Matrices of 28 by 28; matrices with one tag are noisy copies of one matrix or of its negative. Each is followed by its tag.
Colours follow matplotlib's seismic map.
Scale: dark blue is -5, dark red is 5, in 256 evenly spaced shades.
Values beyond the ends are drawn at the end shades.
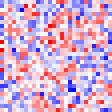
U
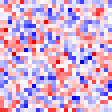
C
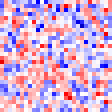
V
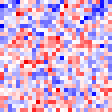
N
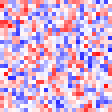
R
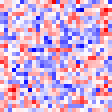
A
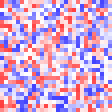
R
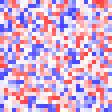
R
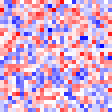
V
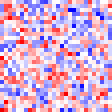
V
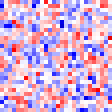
R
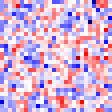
R
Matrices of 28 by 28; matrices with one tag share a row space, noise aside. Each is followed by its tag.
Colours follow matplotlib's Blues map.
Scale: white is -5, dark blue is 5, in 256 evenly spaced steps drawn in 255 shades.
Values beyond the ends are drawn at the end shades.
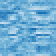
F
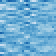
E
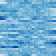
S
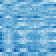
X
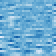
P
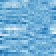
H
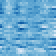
X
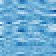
X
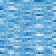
P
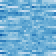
S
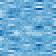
P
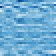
X
